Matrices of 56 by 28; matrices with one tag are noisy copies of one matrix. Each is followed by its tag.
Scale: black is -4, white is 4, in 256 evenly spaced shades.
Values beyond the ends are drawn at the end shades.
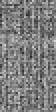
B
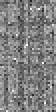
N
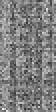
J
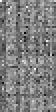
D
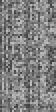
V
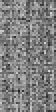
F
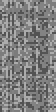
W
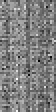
F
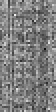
W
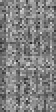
D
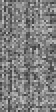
V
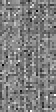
B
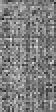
F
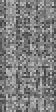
D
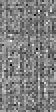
B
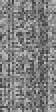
W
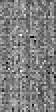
F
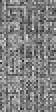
B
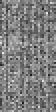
B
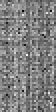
F
